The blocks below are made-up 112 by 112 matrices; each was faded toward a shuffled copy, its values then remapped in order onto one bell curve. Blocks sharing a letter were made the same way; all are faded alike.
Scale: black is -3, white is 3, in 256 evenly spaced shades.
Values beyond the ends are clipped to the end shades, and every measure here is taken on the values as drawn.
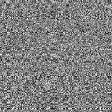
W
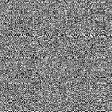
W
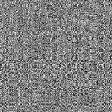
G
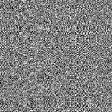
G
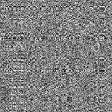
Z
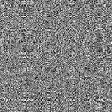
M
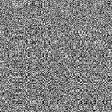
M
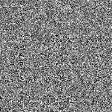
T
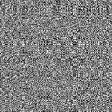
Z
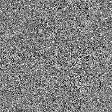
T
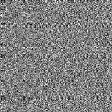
M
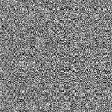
G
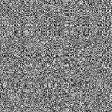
Z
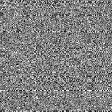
W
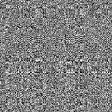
Z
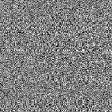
M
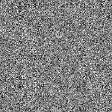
T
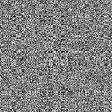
Z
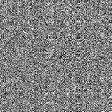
M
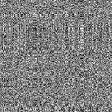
G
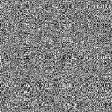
M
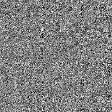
T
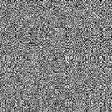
G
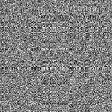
Z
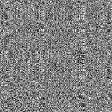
M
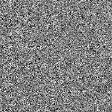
T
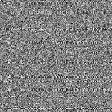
W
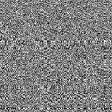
Z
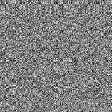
M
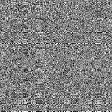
W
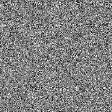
T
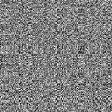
Z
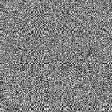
Z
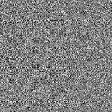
W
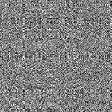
G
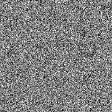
T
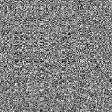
W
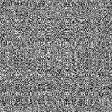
G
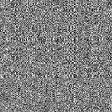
G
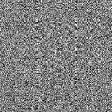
M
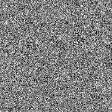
T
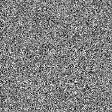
T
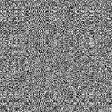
Z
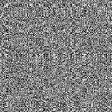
G
